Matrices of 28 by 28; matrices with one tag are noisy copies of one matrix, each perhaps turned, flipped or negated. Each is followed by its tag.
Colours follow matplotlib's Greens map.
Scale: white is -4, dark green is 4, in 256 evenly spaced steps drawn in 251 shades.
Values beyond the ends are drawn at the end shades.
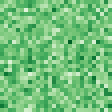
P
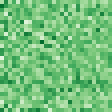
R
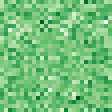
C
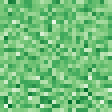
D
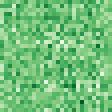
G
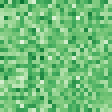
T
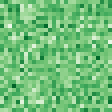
C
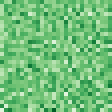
R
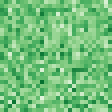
P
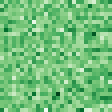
T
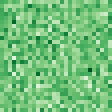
G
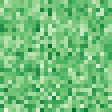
P
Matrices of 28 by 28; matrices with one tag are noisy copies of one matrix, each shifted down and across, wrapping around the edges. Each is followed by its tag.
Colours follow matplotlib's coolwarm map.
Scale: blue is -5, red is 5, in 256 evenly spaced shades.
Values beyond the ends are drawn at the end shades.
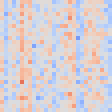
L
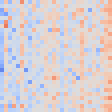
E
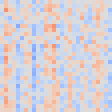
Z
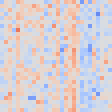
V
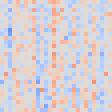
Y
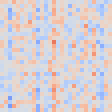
Y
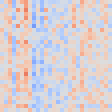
V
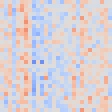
V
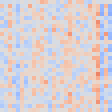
E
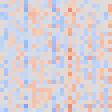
Y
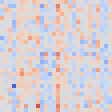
Y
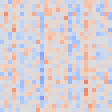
Y
